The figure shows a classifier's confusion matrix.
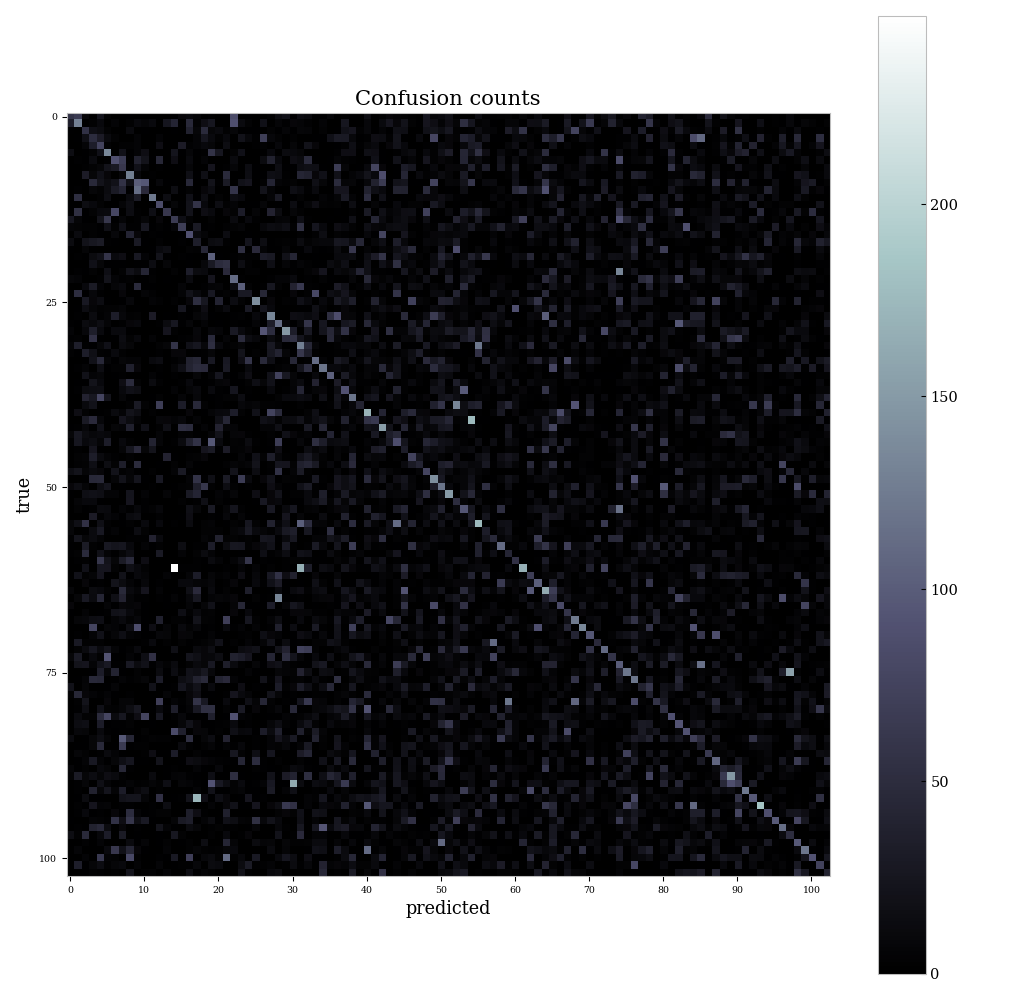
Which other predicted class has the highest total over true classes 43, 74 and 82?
85
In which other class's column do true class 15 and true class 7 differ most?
83
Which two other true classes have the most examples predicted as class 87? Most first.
70, 25
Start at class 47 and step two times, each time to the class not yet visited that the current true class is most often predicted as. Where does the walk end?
34
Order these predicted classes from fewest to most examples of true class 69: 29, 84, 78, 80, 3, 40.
29, 80, 40, 78, 3, 84
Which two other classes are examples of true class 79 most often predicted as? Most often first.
59, 68
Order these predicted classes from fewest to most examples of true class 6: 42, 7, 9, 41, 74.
42, 41, 9, 7, 74
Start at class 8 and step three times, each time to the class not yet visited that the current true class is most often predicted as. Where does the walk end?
28
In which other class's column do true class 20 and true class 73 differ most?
5
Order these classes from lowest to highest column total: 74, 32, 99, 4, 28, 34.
99, 34, 32, 28, 4, 74
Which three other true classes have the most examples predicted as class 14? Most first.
61, 83, 31
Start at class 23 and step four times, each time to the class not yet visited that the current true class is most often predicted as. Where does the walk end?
19
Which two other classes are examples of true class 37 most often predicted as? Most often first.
53, 64
